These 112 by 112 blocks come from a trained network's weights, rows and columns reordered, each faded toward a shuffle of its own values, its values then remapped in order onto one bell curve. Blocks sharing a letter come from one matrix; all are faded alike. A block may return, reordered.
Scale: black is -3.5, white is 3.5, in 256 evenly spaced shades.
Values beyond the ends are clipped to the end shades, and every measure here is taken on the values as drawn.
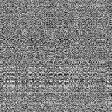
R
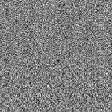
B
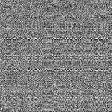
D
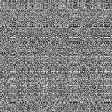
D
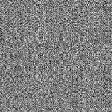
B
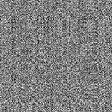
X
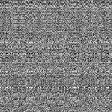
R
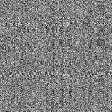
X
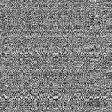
R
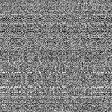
R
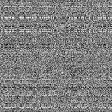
D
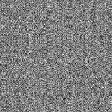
B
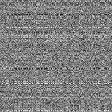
D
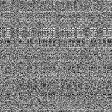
R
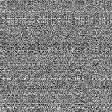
R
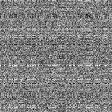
R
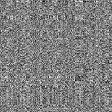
X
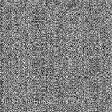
X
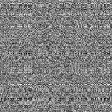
D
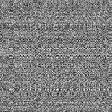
R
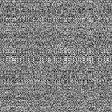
D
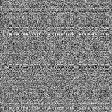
R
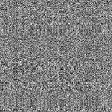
X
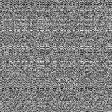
D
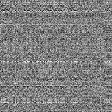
R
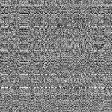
D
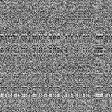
D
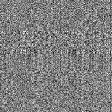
X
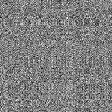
B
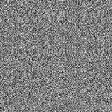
B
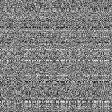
D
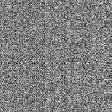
X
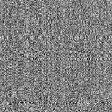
X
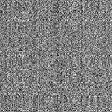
X
